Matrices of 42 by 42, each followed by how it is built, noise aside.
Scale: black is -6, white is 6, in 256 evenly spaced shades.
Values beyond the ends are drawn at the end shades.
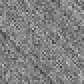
Toeplitz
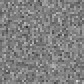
noise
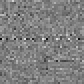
uneven rows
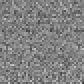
repeating columns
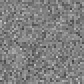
noise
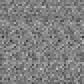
repeating columns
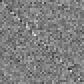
diagonal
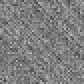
Toeplitz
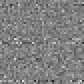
uneven rows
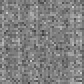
blocks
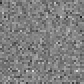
uneven rows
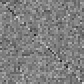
diagonal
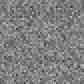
repeating columns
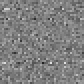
uneven rows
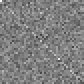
diagonal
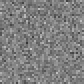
noise
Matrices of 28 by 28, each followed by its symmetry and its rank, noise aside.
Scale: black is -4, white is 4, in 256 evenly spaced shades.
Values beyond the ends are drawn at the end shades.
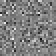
no symmetry, rank five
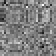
no symmetry, rank four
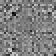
symmetric, rank four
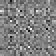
antisymmetric, rank six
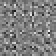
no symmetry, rank four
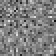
symmetric, rank five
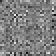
symmetric, rank four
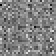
no symmetry, rank six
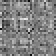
no symmetry, rank five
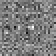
no symmetry, rank four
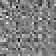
antisymmetric, rank four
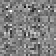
no symmetry, rank four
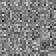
no symmetry, rank five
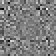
no symmetry, rank four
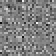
antisymmetric, rank four
